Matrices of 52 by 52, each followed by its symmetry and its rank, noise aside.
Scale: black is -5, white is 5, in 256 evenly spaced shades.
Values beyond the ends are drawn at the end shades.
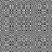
no symmetry, rank two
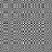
symmetric, rank one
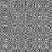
no symmetry, rank three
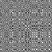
symmetric, rank three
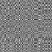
no symmetry, rank three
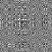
symmetric, rank three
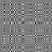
symmetric, rank one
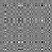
no symmetry, rank two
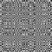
no symmetry, rank three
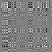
no symmetry, rank two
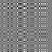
no symmetry, rank one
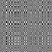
no symmetry, rank one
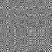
symmetric, rank three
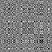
symmetric, rank two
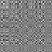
symmetric, rank two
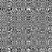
no symmetry, rank three
